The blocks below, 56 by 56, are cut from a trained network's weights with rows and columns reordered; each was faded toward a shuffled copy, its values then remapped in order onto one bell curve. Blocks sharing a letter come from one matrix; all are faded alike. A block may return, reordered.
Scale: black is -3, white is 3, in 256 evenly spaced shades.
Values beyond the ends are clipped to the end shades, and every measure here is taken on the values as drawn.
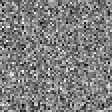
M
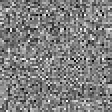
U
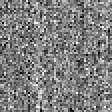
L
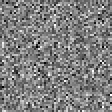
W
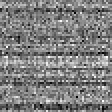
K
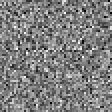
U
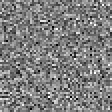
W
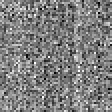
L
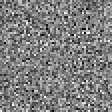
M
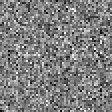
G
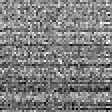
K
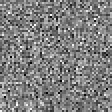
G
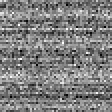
K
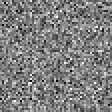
W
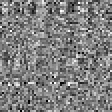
U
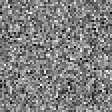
G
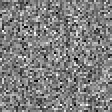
M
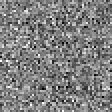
U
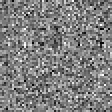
M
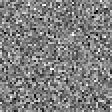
M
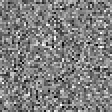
G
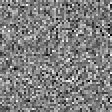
W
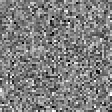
M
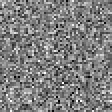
G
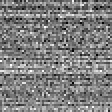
K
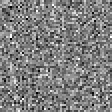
G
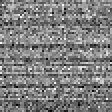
K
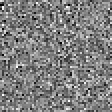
M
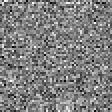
U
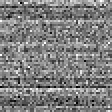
K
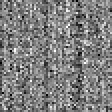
L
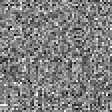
U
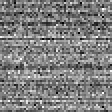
K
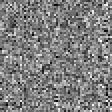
W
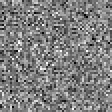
M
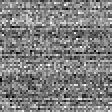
K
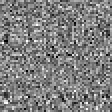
U
